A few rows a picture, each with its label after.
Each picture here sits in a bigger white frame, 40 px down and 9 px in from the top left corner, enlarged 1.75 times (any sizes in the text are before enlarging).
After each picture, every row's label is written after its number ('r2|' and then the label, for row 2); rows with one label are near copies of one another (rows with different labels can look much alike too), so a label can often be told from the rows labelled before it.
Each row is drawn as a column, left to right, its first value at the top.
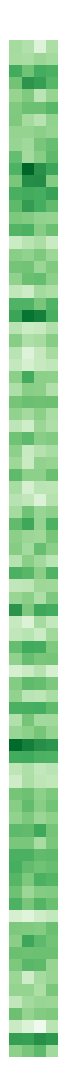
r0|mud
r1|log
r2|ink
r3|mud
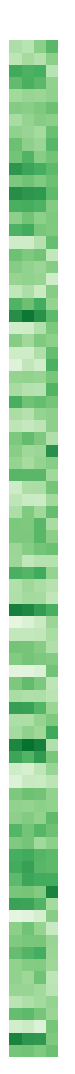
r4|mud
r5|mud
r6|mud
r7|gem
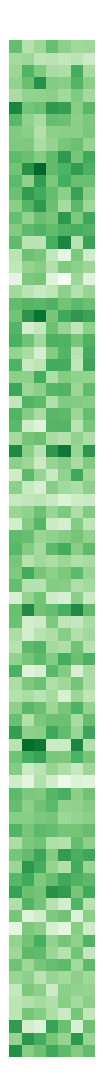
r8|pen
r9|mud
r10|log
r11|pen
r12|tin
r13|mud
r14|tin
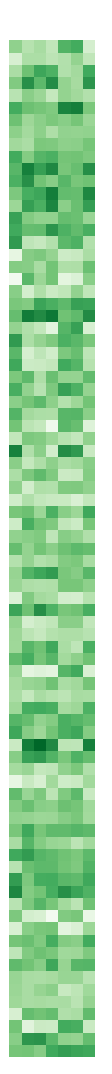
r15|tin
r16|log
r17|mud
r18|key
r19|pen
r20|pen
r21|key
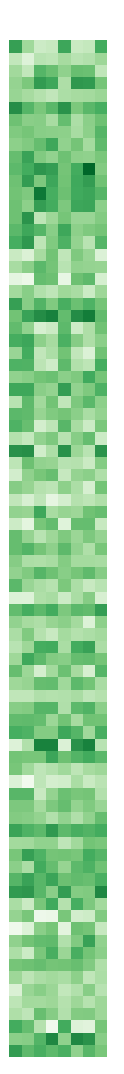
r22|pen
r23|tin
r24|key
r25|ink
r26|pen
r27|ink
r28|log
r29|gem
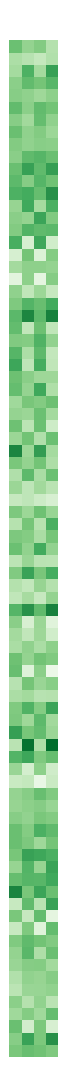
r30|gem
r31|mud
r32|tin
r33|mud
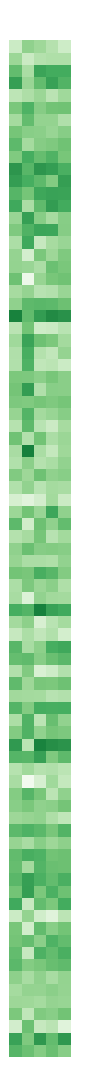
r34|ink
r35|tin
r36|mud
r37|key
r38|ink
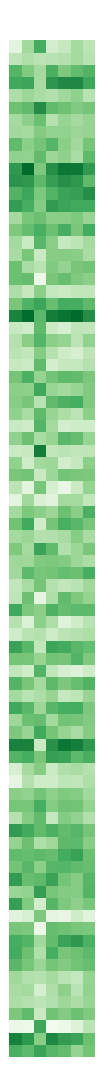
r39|ink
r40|log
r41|pen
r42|ink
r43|log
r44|log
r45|key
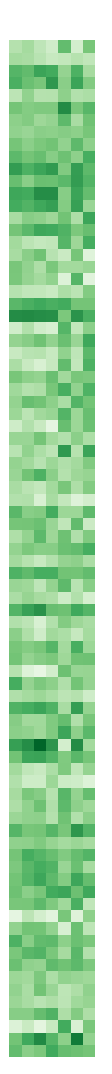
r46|key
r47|mud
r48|mud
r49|key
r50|pen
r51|ink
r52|tin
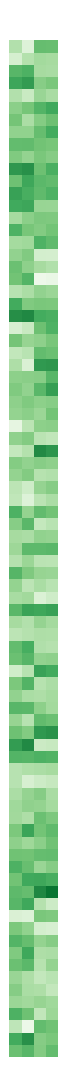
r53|key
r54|ink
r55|gem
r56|gem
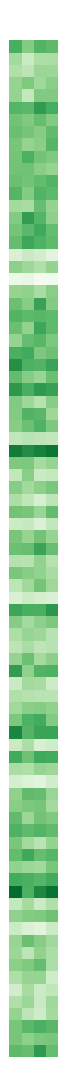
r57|gem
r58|tin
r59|pen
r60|gem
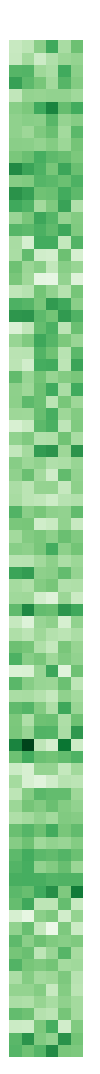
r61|key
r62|mud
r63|tin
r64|pen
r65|mud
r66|gem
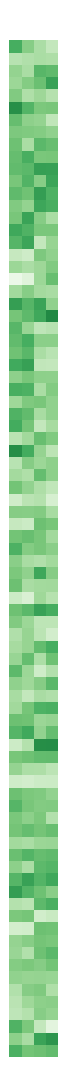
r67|pen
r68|tin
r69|mud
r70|ink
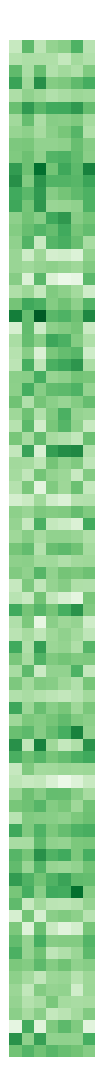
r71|ink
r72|pen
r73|log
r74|tin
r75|tin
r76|gem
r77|log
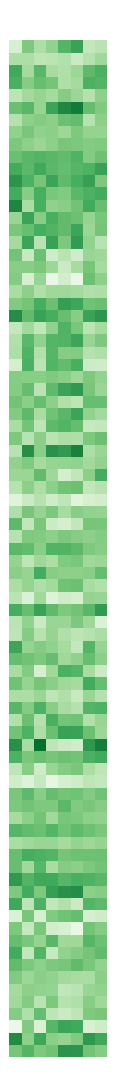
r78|ink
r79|tin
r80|mud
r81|tin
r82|pen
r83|pen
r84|ink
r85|mud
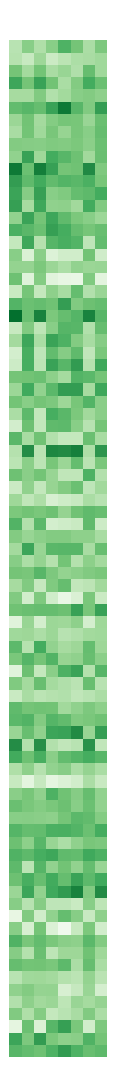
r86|log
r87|tin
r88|log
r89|tin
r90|pen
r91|gem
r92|log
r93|gem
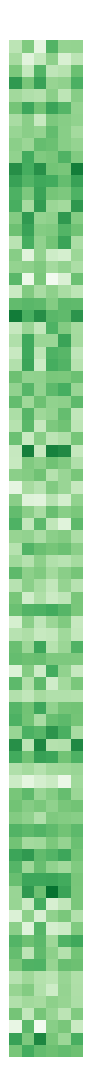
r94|log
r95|tin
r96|ink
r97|gem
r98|tin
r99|log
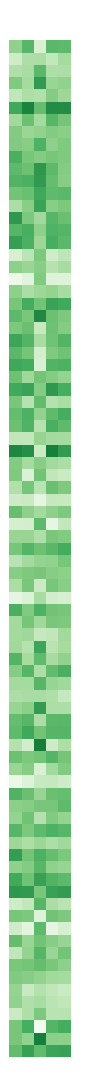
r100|tin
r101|pen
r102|ink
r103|pen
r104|pen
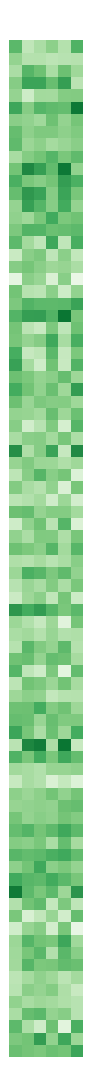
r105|gem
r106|key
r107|mud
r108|tin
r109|log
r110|pen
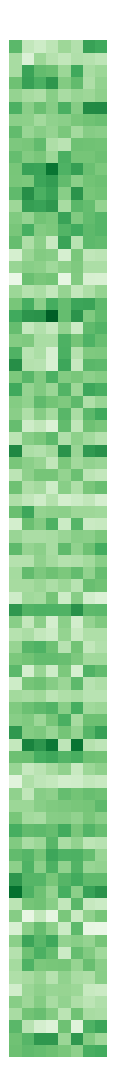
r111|gem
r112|key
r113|ink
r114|log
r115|tin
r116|mud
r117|pen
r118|pen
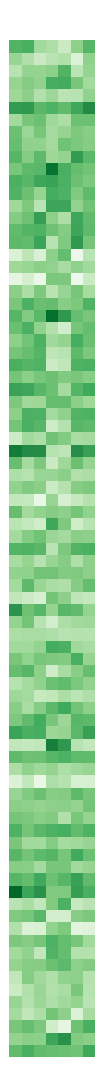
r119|gem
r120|pen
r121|tin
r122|log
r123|ink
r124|tin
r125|pen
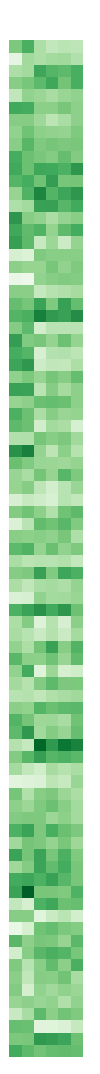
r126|tin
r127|gem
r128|mud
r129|ink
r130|mud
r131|key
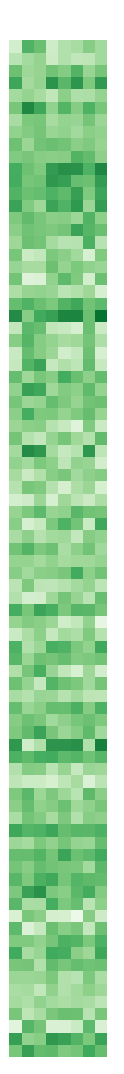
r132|ink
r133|pen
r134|gem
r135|ink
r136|log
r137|key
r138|tin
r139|log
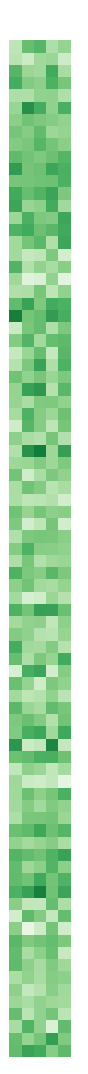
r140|key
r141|pen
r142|gem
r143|mud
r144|tin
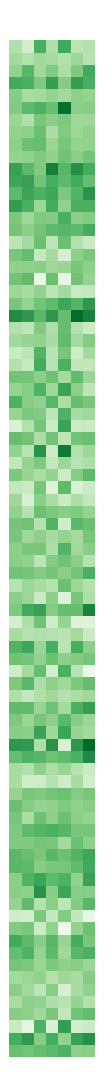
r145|log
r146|ink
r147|gem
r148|log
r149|pen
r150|log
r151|mud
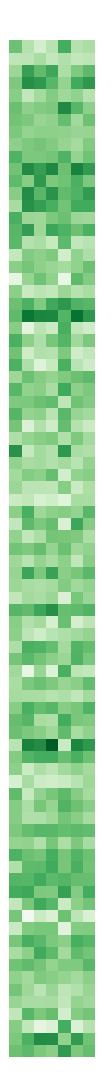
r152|tin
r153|key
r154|ink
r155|mud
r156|pen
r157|log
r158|key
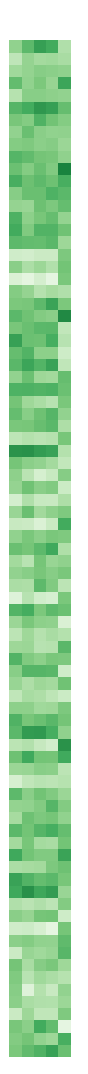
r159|tin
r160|gem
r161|pen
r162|pen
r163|log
